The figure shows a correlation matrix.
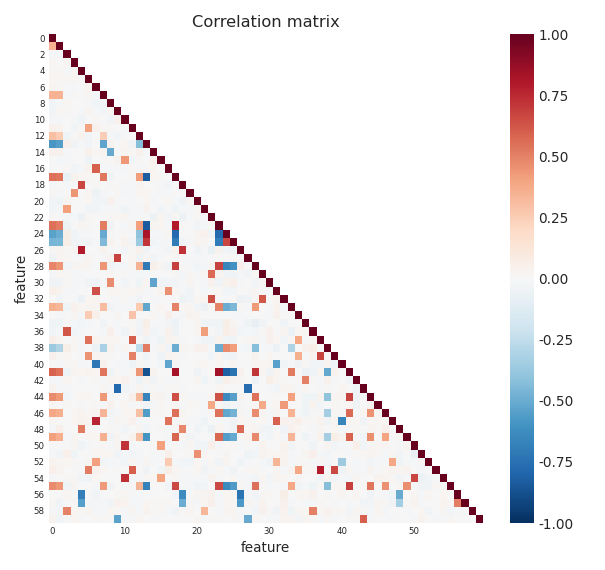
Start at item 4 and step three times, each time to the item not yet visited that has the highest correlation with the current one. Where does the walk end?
48
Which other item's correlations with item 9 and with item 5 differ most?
43
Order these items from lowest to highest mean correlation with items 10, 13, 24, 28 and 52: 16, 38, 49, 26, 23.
23, 49, 26, 16, 38
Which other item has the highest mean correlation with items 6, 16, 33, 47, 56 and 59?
31
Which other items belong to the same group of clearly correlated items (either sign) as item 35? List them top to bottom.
42
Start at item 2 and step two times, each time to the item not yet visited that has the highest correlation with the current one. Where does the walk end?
58
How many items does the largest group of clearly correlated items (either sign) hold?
17
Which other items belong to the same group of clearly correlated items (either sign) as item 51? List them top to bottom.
20
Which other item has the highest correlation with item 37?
53
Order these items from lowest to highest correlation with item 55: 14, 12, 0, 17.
14, 12, 0, 17
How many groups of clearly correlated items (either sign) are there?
12
